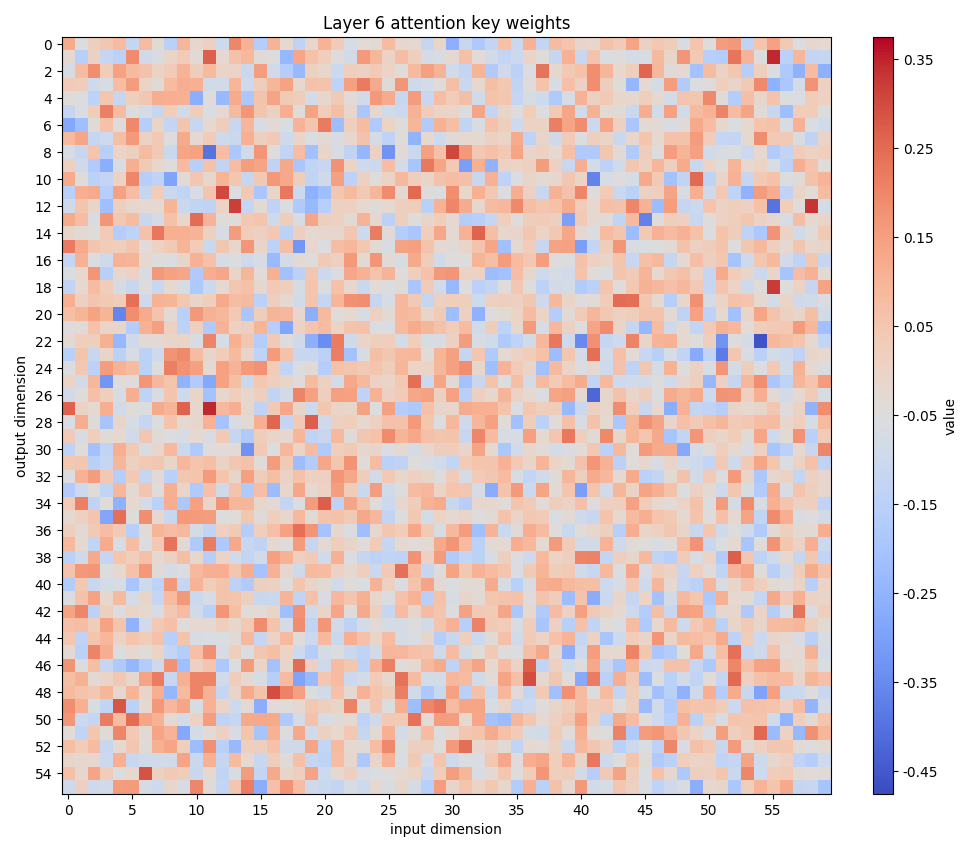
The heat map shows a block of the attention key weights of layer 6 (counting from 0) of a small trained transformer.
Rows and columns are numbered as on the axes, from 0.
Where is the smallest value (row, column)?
22, 54
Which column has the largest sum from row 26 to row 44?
18
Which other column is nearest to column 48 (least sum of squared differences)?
28
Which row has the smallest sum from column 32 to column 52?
23
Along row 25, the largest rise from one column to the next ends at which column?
12
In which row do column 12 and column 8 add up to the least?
48
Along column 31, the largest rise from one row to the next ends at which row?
10
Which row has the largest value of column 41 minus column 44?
3
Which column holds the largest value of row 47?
36
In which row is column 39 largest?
29
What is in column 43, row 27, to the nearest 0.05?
0.2
